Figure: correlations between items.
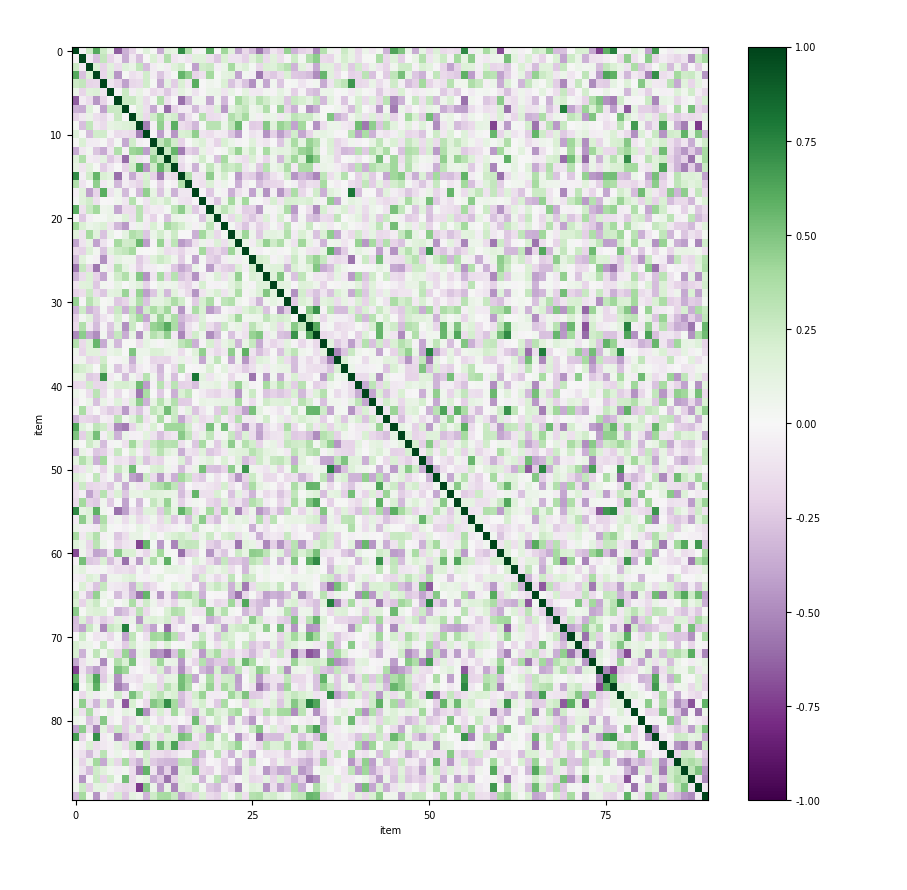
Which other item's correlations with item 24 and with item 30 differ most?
45
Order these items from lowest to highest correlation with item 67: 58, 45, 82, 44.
44, 58, 82, 45
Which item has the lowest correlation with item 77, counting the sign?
51
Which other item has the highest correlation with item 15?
0
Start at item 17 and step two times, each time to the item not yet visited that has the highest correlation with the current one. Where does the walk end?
4
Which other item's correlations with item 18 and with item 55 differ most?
82
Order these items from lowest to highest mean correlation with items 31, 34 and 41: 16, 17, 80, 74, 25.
80, 16, 74, 17, 25
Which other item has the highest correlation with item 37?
64
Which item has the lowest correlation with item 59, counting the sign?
9
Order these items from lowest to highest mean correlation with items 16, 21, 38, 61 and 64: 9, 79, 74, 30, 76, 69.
69, 74, 9, 79, 30, 76
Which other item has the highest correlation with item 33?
78
